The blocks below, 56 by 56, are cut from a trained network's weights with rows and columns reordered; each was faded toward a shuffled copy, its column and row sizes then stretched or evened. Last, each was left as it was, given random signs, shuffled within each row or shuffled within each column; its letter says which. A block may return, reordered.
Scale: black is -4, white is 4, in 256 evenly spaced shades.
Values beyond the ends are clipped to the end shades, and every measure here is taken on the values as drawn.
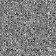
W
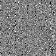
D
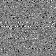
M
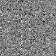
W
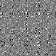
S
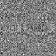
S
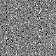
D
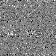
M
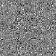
S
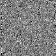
D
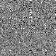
W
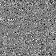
M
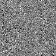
D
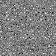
M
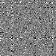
W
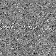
M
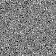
M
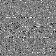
M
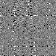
S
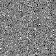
D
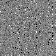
D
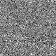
M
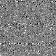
M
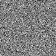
M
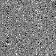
D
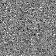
M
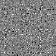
W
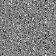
D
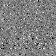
M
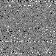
M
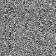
D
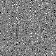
D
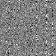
D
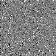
D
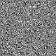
W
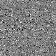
M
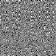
S
